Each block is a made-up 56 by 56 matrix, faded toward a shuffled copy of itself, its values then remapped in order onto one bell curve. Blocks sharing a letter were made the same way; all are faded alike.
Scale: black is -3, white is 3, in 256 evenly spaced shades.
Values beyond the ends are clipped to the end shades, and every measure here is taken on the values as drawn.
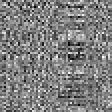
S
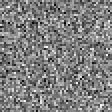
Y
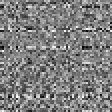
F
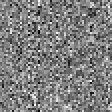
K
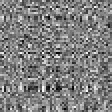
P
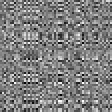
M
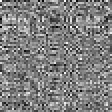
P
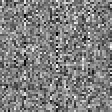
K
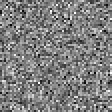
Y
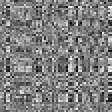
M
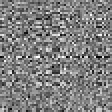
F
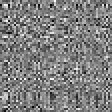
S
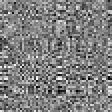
P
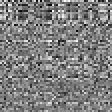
F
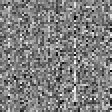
K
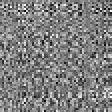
S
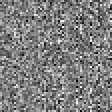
K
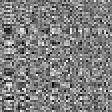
S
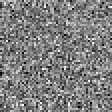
Y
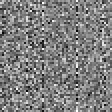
K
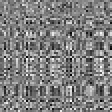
M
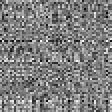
P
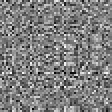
P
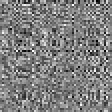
S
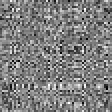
S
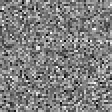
Y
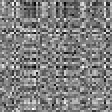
M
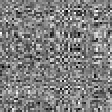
P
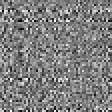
F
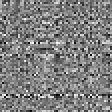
F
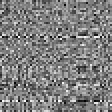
F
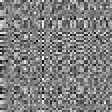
M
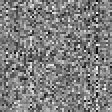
K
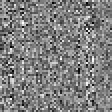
K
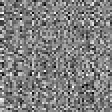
P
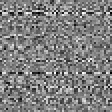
F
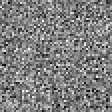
Y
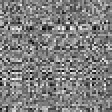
F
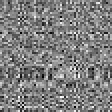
P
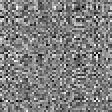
S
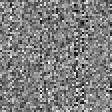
K
